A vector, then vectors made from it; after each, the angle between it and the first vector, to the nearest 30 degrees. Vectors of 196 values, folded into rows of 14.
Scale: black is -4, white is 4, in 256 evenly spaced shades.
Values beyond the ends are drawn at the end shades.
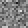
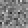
90 degrees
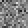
150 degrees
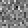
60 degrees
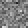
30 degrees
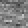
60 degrees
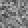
90 degrees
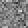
30 degrees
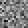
90 degrees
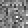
90 degrees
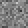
150 degrees
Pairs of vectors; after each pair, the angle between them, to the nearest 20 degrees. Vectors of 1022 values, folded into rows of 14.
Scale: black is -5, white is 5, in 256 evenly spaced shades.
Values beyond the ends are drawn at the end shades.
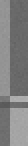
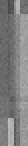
100 degrees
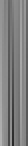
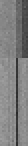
80 degrees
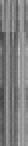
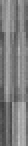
40 degrees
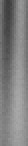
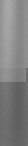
140 degrees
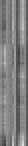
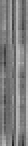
160 degrees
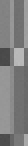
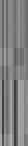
100 degrees
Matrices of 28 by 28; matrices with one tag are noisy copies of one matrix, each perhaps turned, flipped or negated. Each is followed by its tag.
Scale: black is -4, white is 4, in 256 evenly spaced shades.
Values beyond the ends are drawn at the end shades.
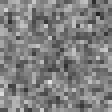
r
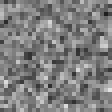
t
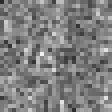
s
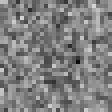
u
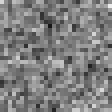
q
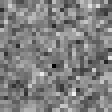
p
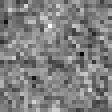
q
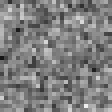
q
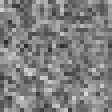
p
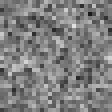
q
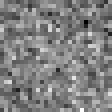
r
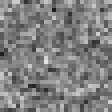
q
